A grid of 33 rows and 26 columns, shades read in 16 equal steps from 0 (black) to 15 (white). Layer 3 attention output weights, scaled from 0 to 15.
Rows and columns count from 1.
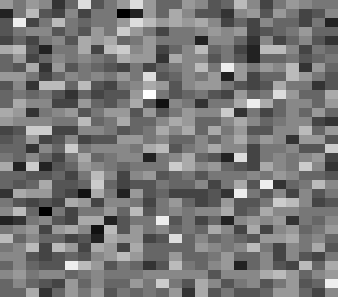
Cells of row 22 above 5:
12
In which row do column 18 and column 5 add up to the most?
8
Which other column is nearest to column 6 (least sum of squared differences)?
17
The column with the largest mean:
11
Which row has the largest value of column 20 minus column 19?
26
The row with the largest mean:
31
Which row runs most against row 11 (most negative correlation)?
30
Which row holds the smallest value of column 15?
33
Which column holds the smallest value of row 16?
23
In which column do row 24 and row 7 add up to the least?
4
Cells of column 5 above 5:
17
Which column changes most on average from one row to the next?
3
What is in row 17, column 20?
4
